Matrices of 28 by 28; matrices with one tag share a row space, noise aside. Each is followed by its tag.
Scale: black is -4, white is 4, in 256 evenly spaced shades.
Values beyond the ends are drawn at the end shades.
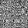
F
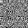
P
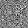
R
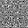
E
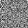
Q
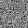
P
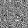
R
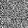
Q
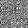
Q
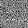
P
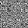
Q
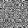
F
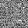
F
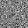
R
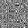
R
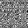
E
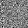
Q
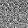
E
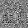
E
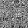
F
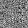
F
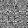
E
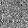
Q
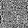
Q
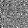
Q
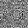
F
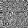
P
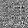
F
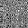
P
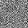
P
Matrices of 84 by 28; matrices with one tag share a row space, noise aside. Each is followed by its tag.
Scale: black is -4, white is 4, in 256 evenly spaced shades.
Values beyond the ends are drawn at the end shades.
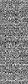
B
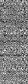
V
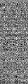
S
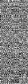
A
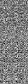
S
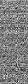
S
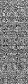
S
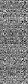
V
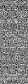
S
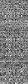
B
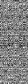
A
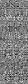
B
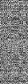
A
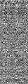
S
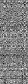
V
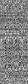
B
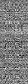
B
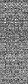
B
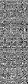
V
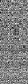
A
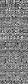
B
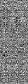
S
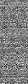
S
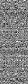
S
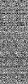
S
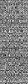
B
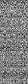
V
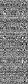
V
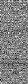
A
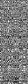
A
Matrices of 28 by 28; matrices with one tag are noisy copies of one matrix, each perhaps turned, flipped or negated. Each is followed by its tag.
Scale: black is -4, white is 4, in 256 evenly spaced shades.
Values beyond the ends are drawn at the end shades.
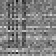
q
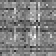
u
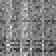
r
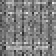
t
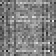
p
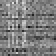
q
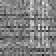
q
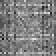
p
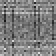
p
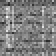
t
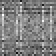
p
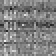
r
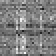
u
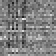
q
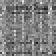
t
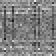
p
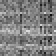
r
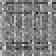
t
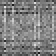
p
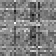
u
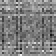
p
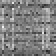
t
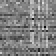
q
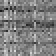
r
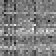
r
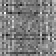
p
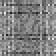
p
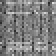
t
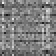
t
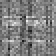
u
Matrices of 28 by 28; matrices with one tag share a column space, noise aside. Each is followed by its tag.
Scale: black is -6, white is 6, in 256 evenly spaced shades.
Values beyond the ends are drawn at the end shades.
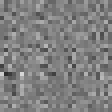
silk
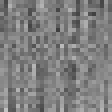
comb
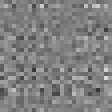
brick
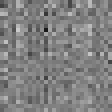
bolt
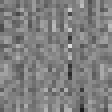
comb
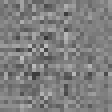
silk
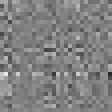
silk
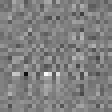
silk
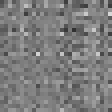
bolt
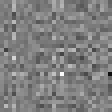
silk
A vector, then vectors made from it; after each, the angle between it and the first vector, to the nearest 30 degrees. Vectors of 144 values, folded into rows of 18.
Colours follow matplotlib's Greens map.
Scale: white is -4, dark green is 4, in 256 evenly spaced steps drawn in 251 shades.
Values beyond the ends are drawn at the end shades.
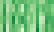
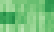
60 degrees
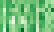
150 degrees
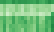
60 degrees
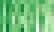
150 degrees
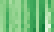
120 degrees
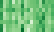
120 degrees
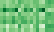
60 degrees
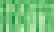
30 degrees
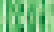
150 degrees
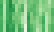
120 degrees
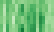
150 degrees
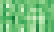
30 degrees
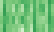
60 degrees
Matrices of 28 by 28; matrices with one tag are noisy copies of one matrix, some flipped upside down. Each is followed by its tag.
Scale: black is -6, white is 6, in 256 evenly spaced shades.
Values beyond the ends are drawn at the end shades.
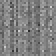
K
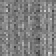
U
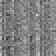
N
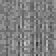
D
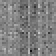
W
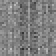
W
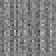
K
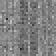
W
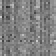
N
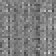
U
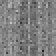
W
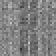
W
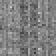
W
